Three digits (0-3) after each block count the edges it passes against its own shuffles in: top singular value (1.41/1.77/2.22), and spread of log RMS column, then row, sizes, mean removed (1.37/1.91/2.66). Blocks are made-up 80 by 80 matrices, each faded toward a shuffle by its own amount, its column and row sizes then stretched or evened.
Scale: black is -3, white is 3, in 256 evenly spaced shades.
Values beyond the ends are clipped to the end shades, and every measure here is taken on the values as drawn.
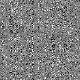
1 3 1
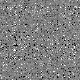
0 2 2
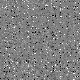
0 2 1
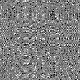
3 0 1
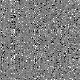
2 2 1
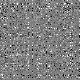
0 3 3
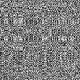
3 0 2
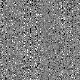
0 3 0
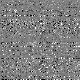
0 1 3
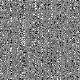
1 3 1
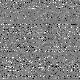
0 0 3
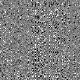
2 3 1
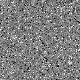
1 1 0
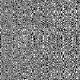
3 3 0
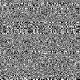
3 0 3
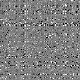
3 2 3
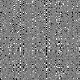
3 3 1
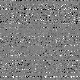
0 1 3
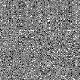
2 1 1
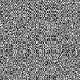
3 2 0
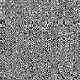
3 2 2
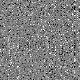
2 2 1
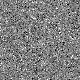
0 0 0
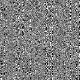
2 3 1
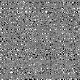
2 2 3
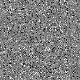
1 2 1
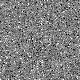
0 0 0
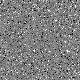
0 0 1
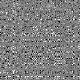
3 2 3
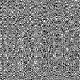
3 1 1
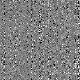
2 3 0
